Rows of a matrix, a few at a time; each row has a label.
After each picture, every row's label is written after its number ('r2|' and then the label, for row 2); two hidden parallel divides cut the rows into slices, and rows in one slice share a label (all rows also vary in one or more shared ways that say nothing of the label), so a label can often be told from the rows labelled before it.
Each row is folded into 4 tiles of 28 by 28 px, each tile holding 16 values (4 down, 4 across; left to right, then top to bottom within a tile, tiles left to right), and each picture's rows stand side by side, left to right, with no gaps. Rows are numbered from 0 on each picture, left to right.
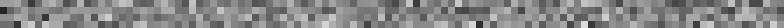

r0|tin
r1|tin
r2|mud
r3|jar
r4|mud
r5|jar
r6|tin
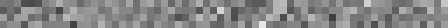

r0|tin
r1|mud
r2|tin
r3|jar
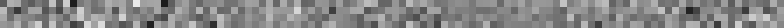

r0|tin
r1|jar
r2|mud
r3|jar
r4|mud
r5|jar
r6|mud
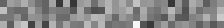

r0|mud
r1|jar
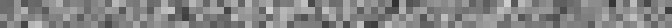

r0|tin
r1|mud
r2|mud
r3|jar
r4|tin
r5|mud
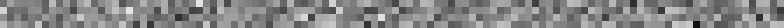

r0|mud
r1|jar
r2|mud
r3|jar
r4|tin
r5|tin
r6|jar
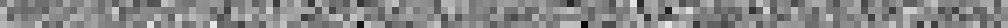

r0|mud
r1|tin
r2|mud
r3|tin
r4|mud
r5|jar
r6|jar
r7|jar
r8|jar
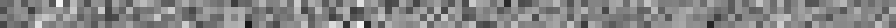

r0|tin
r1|jar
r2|jar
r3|jar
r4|jar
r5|mud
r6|jar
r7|tin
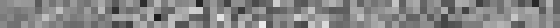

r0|mud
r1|tin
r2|tin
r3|tin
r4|tin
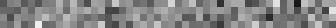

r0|tin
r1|tin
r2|tin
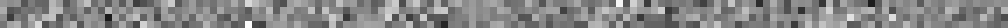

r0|tin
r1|tin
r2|jar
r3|tin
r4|mud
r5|tin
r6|tin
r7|tin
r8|mud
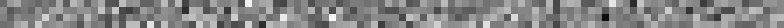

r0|tin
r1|tin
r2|jar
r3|mud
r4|tin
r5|tin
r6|tin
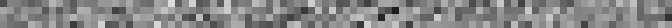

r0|tin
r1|tin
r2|jar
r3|tin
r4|tin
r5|mud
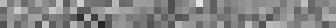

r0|mud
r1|jar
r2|mud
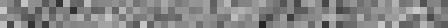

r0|jar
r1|mud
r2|jar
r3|tin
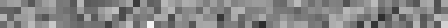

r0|tin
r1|tin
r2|jar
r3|jar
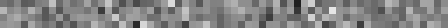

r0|mud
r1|tin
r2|mud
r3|mud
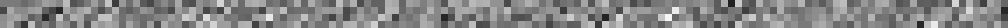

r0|mud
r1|mud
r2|jar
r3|tin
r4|jar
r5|mud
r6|jar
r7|tin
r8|tin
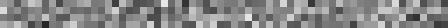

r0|jar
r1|tin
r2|tin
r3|tin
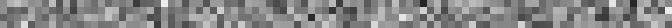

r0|mud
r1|tin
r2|jar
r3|tin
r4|jar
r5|tin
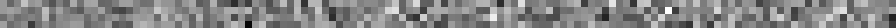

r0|jar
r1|tin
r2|mud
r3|tin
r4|jar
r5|tin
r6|mud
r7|tin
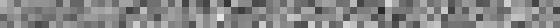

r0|jar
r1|tin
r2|tin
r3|tin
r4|tin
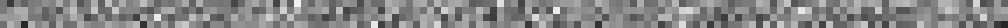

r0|mud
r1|jar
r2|mud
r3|tin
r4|tin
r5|mud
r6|jar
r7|jar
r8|tin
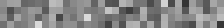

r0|tin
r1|tin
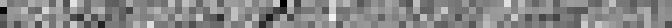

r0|mud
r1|tin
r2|jar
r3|tin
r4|tin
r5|tin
